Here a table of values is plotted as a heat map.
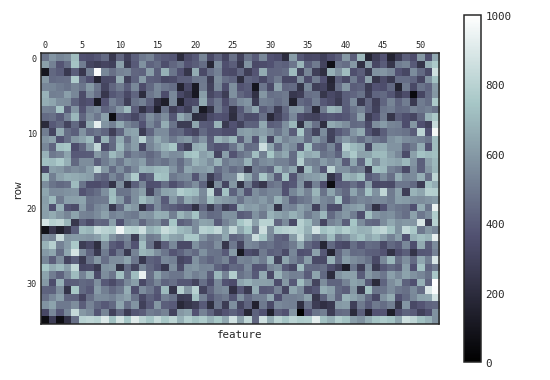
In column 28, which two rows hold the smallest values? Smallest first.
4, 33
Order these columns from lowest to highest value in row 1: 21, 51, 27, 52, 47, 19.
19, 21, 47, 27, 51, 52
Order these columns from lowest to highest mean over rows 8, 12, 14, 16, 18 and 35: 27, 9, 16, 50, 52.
9, 27, 50, 16, 52
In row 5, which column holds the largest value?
0
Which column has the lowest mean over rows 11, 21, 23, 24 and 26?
26
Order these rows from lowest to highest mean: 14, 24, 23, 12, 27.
27, 12, 14, 24, 23
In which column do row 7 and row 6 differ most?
21
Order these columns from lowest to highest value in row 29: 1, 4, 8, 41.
1, 8, 41, 4
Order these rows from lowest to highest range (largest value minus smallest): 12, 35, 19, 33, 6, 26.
19, 33, 12, 6, 26, 35
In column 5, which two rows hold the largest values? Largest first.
35, 23
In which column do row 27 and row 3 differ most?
38
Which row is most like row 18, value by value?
13
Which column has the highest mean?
52
